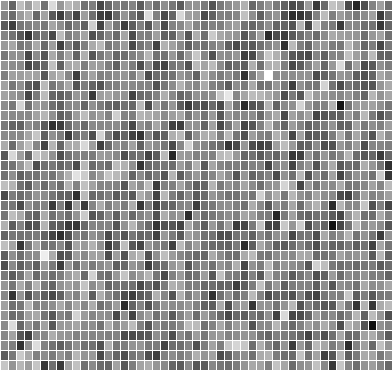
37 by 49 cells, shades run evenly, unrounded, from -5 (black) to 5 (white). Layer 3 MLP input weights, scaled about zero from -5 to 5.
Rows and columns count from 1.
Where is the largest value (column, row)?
34, 8
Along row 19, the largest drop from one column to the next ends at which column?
20
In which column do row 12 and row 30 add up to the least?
40
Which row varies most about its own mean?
23
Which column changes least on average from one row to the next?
26
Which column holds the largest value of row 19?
36
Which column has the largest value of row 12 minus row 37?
6
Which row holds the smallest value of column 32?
31
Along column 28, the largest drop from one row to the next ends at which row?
11
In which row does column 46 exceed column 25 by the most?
21
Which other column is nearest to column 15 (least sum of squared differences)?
39
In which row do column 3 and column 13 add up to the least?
35
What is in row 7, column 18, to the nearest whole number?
-2
